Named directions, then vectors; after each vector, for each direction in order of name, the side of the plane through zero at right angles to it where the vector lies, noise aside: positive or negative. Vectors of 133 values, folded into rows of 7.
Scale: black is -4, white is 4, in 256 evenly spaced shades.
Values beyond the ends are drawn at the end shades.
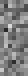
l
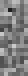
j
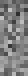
negative, positive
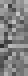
positive, negative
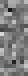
positive, positive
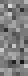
positive, positive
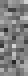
positive, positive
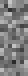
positive, positive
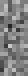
positive, negative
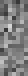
negative, positive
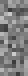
positive, positive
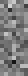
positive, positive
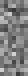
positive, positive
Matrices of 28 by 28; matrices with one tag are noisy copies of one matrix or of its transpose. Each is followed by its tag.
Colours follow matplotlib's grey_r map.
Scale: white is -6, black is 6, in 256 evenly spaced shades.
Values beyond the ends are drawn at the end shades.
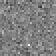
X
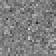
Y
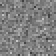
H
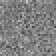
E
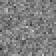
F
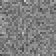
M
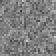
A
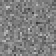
Y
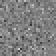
Y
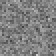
A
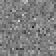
E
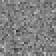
H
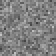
F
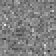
H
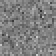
A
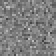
Y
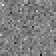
E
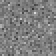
E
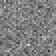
X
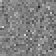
X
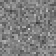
Y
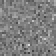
X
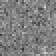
M
